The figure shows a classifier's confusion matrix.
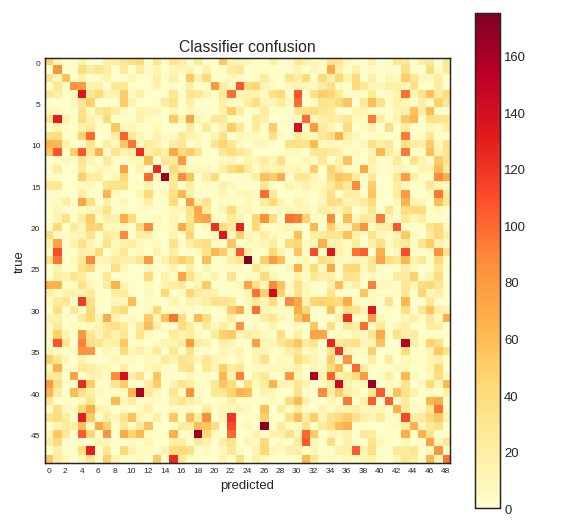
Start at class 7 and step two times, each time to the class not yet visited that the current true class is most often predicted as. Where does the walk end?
34
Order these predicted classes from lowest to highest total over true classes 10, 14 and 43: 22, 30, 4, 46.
46, 30, 22, 4
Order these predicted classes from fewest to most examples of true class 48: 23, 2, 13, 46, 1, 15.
2, 1, 23, 13, 46, 15
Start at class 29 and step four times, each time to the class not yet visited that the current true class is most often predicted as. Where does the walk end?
35
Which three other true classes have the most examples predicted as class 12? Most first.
14, 20, 24
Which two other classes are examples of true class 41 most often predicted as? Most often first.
39, 36
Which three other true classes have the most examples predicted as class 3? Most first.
38, 40, 11
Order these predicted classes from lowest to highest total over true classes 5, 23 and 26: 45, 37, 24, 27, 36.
45, 24, 27, 36, 37
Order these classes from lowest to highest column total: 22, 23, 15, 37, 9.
37, 23, 15, 22, 9
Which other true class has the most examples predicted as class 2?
19
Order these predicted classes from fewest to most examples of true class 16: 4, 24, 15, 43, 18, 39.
18, 24, 4, 15, 39, 43
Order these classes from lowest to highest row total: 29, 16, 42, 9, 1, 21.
1, 42, 16, 9, 21, 29
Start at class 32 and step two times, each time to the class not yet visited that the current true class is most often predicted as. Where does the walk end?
9
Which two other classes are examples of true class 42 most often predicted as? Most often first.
47, 5
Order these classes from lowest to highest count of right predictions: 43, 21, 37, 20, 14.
37, 43, 20, 21, 14
